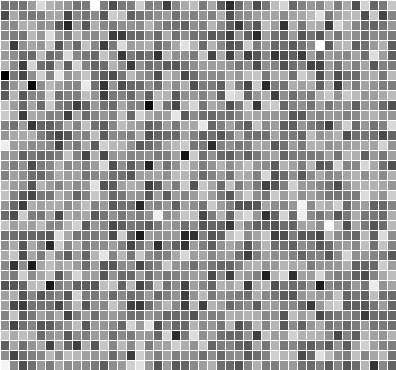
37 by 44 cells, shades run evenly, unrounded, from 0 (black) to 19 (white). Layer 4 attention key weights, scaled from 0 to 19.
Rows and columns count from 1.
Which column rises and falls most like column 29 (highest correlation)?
26
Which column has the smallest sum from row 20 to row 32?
16
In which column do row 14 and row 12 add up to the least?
8
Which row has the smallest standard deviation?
18
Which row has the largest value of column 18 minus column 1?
22
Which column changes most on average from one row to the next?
36
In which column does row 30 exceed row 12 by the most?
23
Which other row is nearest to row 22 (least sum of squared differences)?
28
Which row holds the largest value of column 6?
4
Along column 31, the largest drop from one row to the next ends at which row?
29
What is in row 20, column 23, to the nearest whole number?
14
